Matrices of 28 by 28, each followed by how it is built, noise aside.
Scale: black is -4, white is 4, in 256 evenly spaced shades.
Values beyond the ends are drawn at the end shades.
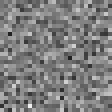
noise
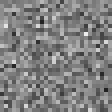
noise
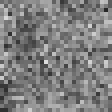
smooth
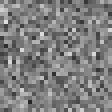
noise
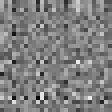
low rank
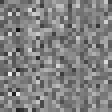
repeating rows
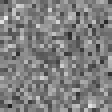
noise
